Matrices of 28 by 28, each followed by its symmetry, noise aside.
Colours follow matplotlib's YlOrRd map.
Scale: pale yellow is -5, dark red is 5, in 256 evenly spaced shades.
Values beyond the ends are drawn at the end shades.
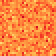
mirrored top to bottom.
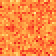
mirrored top to bottom.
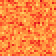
antisymmetric.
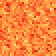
same after a half turn.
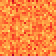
mirrored top to bottom.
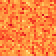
same after a half turn.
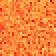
antisymmetric.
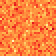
same after a half turn.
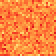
antisymmetric.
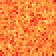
symmetric across the other diagonal.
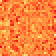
mirrored top to bottom.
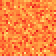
antisymmetric.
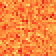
antisymmetric.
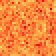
mirrored top to bottom.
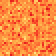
mirrored top to bottom.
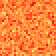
antisymmetric.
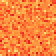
symmetric across the other diagonal.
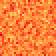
same after a half turn.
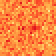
mirrored top to bottom.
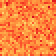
symmetric across the other diagonal.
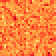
antisymmetric.
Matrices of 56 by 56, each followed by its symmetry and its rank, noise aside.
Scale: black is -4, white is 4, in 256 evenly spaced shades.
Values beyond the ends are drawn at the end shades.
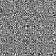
antisymmetric, rank six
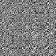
symmetric, rank six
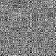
no symmetry, rank seven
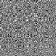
no symmetry, rank seven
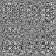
symmetric, rank six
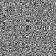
no symmetry, rank seven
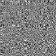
no symmetry, rank seven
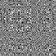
symmetric, rank six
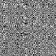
no symmetry, rank six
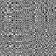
no symmetry, rank five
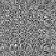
no symmetry, rank six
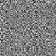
no symmetry, rank five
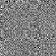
antisymmetric, rank six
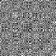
symmetric, rank six
